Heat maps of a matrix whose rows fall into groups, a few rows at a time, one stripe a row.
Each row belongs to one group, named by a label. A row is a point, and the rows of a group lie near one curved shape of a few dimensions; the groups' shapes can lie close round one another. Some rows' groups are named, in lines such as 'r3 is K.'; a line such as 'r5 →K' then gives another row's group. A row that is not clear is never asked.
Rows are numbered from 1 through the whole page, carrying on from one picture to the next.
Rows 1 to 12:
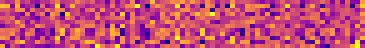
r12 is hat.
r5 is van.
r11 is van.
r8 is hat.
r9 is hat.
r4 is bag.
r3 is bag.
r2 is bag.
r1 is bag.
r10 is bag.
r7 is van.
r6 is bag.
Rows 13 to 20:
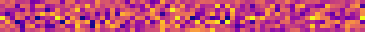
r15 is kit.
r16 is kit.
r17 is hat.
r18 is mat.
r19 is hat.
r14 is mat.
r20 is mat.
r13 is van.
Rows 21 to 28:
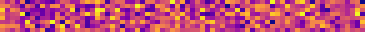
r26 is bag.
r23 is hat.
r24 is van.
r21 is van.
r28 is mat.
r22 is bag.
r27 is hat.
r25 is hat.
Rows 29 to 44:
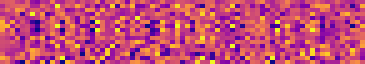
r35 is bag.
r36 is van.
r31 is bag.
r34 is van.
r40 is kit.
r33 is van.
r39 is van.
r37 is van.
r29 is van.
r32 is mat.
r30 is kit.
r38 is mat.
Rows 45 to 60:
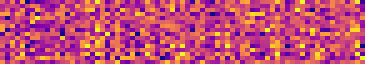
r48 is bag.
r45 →van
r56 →van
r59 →kit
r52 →hat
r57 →bag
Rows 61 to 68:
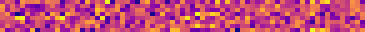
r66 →van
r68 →hat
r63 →hat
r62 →van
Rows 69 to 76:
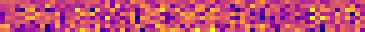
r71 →hat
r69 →van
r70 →bag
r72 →van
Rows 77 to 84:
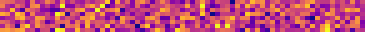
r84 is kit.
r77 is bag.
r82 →mat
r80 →bag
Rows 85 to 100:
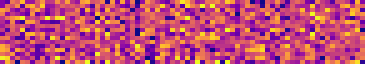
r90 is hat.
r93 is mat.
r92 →van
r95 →bag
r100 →mat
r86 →mat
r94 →bag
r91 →van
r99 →bag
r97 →bag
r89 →kit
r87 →mat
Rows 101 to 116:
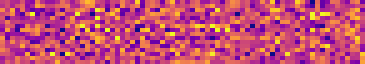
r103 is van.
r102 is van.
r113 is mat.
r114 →bag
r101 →van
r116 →bag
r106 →van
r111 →van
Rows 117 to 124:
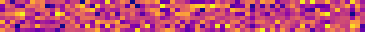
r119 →van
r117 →mat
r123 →mat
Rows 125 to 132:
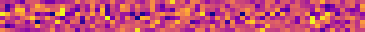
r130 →hat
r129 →mat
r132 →van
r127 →kit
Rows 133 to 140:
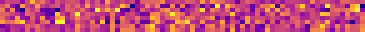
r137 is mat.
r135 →hat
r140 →kit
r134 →mat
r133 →mat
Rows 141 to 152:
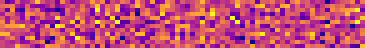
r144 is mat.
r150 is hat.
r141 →kit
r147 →kit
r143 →hat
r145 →kit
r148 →van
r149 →bag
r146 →hat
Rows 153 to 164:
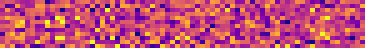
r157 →kit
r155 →mat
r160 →hat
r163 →van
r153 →mat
